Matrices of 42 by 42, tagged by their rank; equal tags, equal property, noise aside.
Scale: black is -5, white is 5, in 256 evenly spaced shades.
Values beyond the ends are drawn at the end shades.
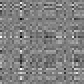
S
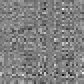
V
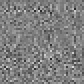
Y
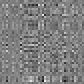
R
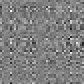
V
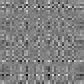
S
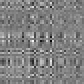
S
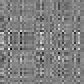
S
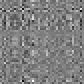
V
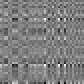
S
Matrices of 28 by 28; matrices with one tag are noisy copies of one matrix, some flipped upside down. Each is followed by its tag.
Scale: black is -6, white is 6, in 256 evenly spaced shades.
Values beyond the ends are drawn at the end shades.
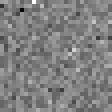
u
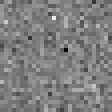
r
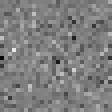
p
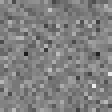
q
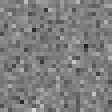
u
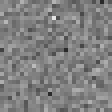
r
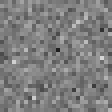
p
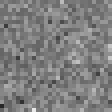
u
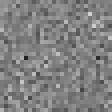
q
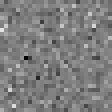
q
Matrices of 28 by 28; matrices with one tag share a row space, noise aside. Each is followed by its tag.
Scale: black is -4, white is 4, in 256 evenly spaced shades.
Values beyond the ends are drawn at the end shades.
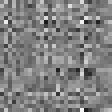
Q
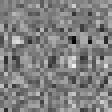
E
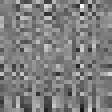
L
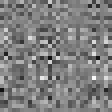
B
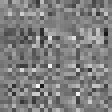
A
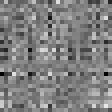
B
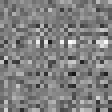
E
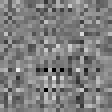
Q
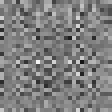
L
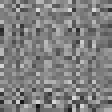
L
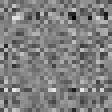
E
